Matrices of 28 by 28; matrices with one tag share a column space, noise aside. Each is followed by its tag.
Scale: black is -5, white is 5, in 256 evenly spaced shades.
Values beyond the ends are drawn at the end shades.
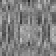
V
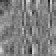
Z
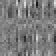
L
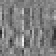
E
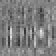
E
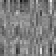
Z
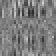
L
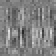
E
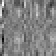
L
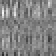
L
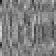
V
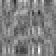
Z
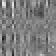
L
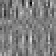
L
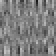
Z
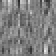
Z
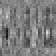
E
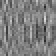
V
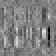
E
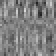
L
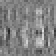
E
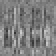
E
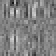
L
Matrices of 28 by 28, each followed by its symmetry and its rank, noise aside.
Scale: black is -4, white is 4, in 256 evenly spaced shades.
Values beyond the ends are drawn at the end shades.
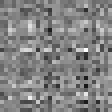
no symmetry, rank three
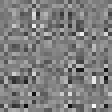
no symmetry, rank three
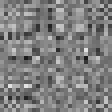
no symmetry, rank three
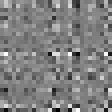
no symmetry, rank two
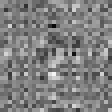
no symmetry, rank three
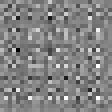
symmetric, rank two
